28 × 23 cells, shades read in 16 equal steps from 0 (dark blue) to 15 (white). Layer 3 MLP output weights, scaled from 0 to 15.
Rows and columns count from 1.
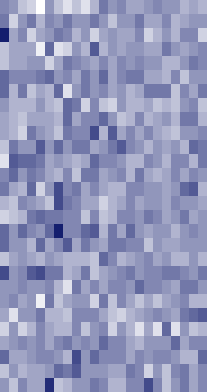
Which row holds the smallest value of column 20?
25
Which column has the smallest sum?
11
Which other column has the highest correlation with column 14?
2
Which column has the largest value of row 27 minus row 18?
1
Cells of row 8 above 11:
2
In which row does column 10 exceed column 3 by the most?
12
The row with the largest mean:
24
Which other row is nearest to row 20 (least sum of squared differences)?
6
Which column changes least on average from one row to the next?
15
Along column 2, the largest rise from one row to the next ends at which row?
23
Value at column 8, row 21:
13
